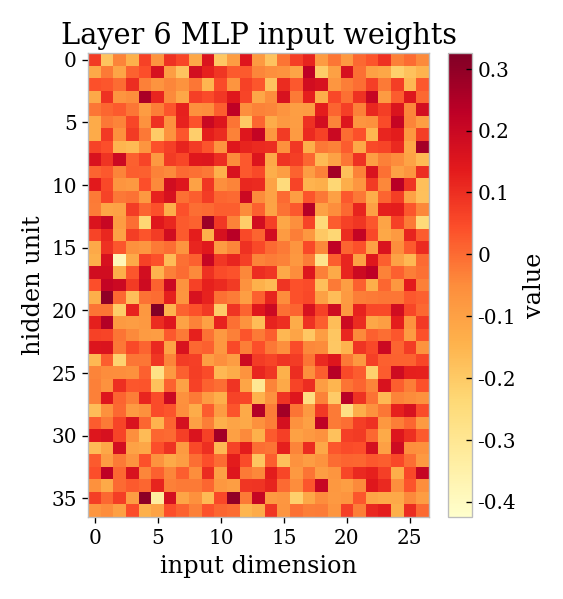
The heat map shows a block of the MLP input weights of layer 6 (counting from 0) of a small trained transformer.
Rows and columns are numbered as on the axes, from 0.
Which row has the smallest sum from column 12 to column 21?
10
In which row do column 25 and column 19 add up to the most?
25
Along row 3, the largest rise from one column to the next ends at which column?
4
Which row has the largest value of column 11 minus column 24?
35
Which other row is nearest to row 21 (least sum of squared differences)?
30
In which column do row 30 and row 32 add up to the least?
13
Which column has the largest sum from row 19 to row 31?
24
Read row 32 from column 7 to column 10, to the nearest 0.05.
-0.1 0 0.05 0
